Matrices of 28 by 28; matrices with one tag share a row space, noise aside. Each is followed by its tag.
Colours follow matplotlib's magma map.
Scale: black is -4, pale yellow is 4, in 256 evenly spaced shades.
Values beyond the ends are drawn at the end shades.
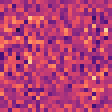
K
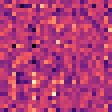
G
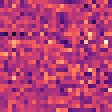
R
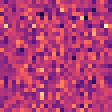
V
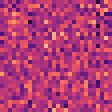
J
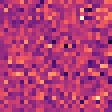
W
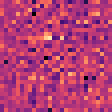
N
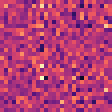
V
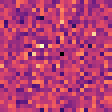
V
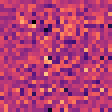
N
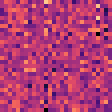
J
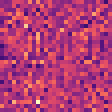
K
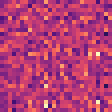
J
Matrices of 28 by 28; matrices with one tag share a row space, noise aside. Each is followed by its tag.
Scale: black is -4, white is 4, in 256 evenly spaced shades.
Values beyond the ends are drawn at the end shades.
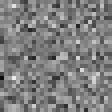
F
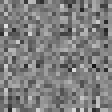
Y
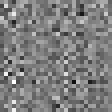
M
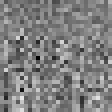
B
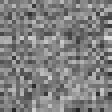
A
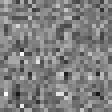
B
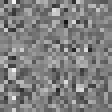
M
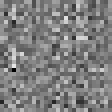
M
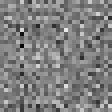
B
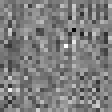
Y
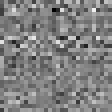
F
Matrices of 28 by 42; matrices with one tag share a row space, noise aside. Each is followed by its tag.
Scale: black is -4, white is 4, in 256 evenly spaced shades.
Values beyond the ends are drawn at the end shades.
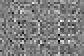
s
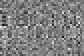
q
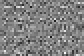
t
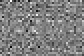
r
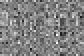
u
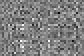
s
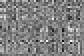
q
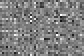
u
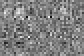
t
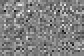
t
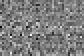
r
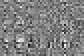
t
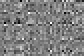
t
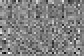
q
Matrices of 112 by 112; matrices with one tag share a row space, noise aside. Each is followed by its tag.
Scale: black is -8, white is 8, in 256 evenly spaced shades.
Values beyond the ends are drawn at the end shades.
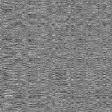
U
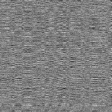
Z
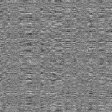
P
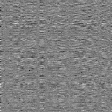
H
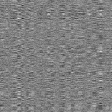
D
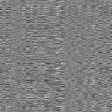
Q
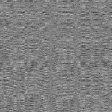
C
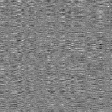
D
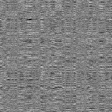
P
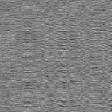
Z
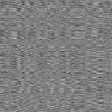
D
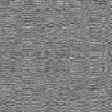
Z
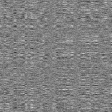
C
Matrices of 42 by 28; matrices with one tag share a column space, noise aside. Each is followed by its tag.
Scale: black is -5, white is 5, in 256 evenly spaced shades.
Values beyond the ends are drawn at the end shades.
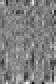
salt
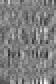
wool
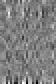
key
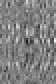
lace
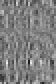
salt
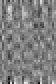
key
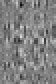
lace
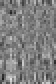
salt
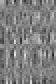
wool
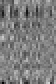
key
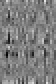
wool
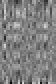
key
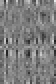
wool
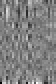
key
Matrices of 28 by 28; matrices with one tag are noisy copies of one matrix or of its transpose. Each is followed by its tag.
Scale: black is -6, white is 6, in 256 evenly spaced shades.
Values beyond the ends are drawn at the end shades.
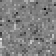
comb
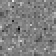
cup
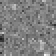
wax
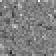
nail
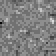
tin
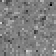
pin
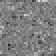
comb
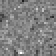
tin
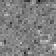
wax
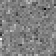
comb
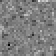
comb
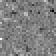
nail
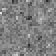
cup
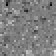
pin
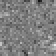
wax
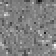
wax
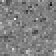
pin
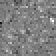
tin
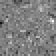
tin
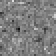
cup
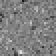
tin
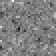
cup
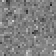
pin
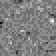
tin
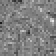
tin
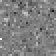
nail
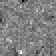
tin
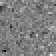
pin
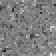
pin
